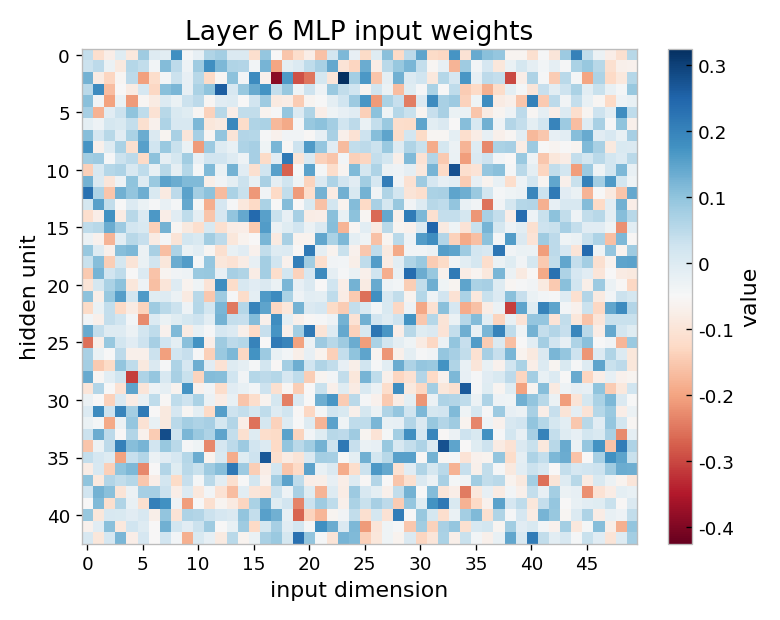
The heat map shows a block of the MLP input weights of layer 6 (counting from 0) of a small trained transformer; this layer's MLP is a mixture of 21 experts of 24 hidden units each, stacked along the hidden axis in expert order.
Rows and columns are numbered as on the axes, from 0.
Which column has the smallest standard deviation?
8
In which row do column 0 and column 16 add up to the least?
25
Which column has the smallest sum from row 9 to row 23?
41
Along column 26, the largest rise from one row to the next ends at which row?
5
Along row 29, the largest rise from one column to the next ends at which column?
34
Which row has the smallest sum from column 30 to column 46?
38
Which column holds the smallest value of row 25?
0
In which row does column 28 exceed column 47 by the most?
29
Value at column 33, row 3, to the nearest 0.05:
0.05
